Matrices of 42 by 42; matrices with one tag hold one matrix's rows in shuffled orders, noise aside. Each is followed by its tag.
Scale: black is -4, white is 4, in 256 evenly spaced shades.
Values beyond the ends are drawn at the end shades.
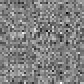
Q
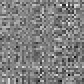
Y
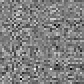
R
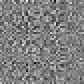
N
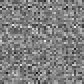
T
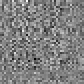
N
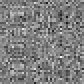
Q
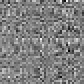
Y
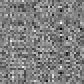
Q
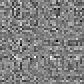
R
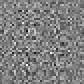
N
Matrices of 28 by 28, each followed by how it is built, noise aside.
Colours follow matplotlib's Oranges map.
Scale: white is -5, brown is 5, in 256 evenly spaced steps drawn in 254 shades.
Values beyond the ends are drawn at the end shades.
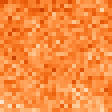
smooth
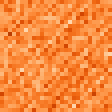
Hankel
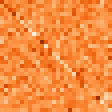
diagonal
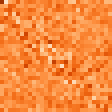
banded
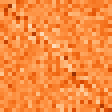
banded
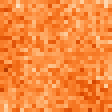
smooth
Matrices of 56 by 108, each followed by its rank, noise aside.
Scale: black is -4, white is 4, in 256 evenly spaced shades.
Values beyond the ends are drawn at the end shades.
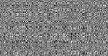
six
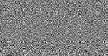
seven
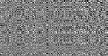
five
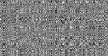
six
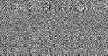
seven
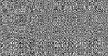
seven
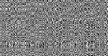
six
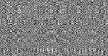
six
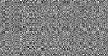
five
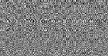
five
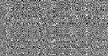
six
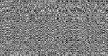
seven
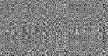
six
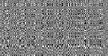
four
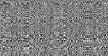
five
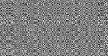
four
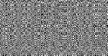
six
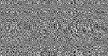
six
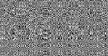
seven
